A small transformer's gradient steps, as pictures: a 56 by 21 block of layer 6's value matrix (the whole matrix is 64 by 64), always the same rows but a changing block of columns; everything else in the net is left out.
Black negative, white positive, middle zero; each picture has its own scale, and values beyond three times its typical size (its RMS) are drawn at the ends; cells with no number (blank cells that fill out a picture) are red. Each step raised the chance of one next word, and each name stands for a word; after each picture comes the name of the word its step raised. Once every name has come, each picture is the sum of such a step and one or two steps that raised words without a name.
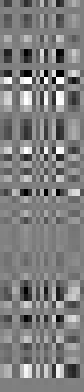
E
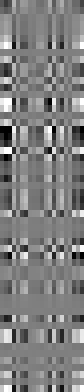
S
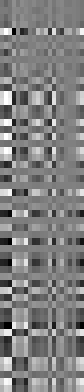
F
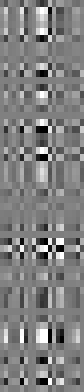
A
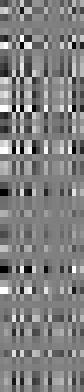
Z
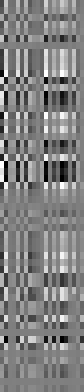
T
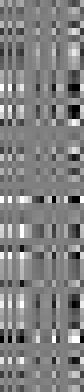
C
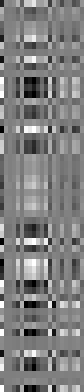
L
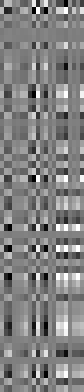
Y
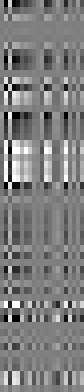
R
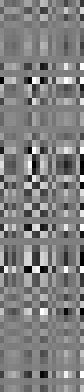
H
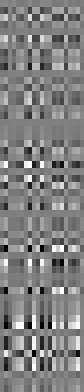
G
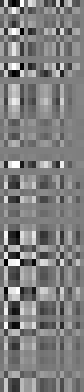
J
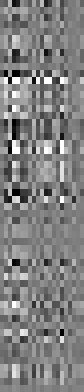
E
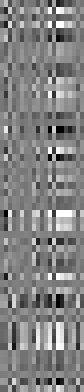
A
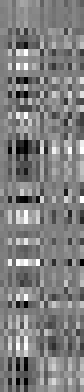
F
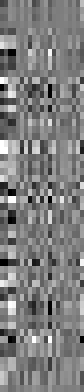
C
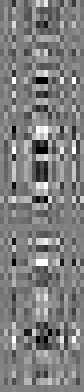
A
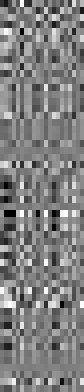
J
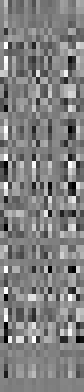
T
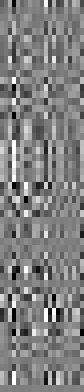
R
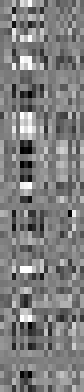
R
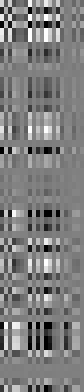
G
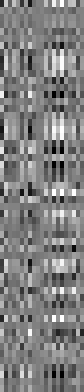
E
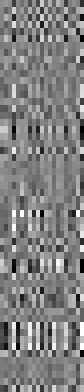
G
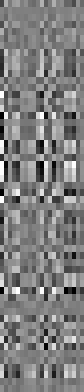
T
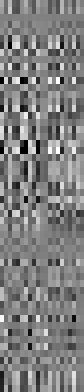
S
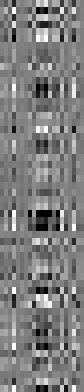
L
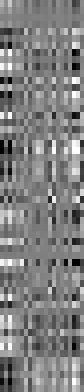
F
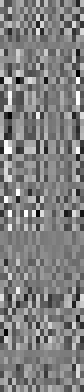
E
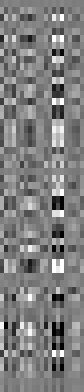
G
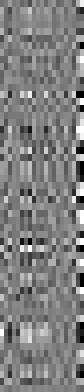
A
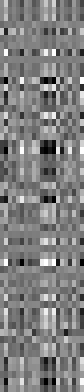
F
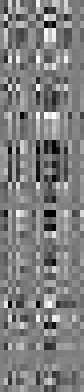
R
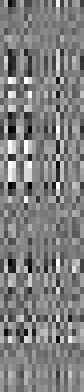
T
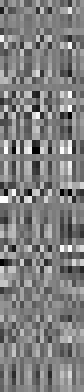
Z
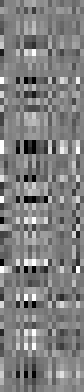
H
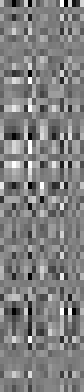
J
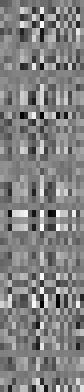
F
